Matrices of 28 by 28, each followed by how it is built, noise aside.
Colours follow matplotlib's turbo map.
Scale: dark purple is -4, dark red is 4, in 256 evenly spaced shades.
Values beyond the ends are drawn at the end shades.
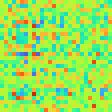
low rank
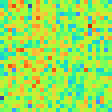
blocks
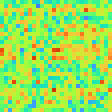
blocks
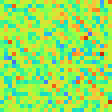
Toeplitz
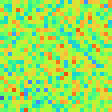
Toeplitz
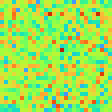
blocks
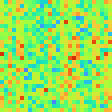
blocks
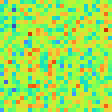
blocks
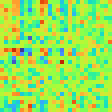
low rank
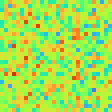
repeating rows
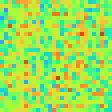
blocks
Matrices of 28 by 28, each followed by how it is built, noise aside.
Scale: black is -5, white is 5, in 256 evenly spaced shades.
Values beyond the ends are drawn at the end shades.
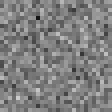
noise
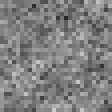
smooth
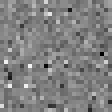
sparse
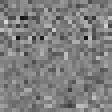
uneven rows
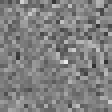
upper triangular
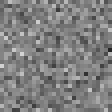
noise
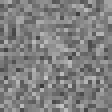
noise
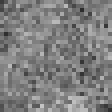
smooth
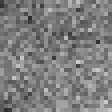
smooth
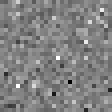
sparse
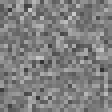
noise
